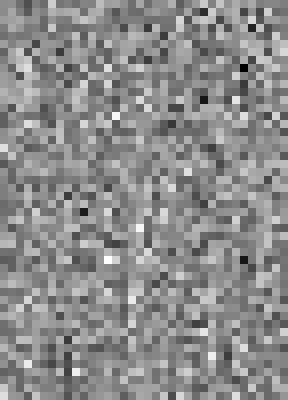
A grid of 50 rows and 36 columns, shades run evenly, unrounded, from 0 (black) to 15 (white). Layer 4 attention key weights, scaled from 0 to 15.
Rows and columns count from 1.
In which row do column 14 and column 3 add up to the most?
9
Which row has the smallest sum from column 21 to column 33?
17
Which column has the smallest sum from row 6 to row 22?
26
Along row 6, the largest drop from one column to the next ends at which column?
25
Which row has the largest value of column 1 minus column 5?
19
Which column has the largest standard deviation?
31
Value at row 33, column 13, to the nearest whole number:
9
